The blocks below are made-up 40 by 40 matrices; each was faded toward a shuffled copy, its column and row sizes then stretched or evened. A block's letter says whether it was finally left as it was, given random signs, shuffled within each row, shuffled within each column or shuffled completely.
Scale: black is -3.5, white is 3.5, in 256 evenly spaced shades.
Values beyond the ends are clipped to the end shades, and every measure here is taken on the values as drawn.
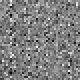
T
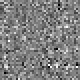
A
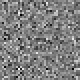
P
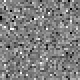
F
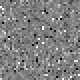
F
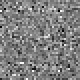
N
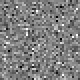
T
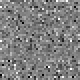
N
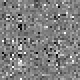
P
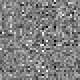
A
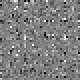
A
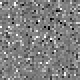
F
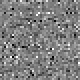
N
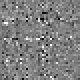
A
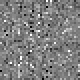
T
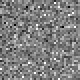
F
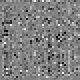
P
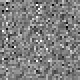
T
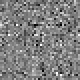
A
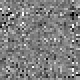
A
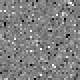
F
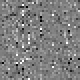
T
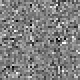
A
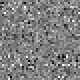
N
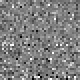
N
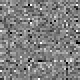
P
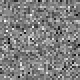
N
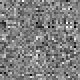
P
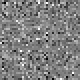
A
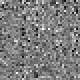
A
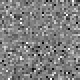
N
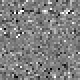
N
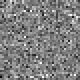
N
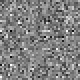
A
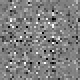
P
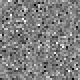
F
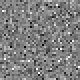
F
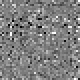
P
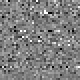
N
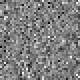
T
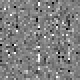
T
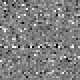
N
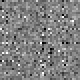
A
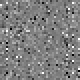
T
